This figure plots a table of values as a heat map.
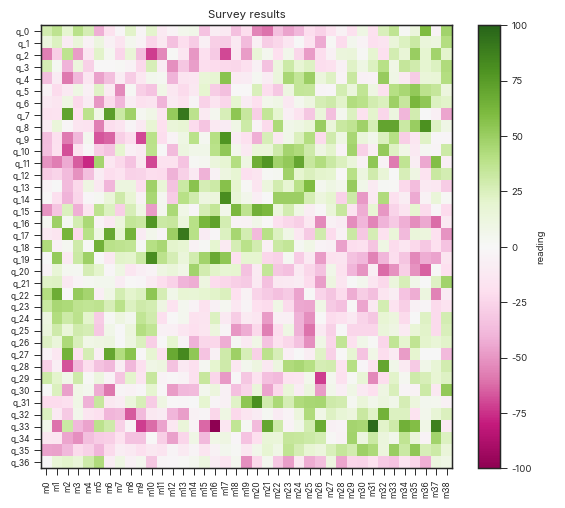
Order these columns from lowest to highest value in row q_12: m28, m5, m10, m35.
m10, m5, m28, m35
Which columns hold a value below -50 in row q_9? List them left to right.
m2, m5, m6, m9
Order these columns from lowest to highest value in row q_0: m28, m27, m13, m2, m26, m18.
m18, m26, m27, m28, m13, m2
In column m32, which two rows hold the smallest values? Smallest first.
q_20, q_15
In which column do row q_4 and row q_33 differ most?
m16
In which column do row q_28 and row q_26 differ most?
m2
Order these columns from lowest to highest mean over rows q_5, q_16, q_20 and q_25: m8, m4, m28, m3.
m28, m8, m3, m4
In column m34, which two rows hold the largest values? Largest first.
q_33, q_5
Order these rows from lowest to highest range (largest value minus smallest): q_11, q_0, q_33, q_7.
q_0, q_7, q_11, q_33
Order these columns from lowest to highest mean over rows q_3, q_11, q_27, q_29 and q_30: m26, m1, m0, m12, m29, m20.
m26, m12, m1, m0, m20, m29
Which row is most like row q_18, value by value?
q_23
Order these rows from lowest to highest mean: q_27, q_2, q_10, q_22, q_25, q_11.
q_2, q_25, q_22, q_11, q_10, q_27
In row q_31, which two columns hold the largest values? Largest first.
m20, m19
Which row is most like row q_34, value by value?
q_12
